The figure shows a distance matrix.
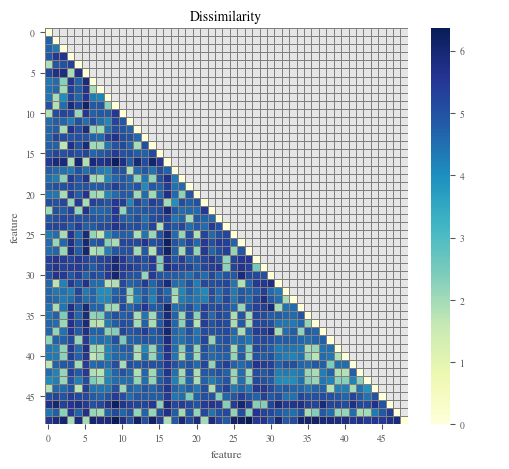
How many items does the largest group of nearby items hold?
16
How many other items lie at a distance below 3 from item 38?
6
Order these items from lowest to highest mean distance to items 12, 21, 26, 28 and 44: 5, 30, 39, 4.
39, 4, 5, 30
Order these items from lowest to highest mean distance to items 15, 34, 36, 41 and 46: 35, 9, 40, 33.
40, 35, 9, 33
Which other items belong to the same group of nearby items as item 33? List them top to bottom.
11, 17, 32
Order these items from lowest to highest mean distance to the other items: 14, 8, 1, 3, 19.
14, 8, 1, 19, 3
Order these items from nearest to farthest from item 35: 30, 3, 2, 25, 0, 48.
25, 2, 0, 30, 3, 48
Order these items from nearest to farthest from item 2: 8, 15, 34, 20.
20, 8, 34, 15
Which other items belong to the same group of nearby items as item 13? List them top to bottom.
30
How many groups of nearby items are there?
8
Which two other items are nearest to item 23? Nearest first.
19, 45
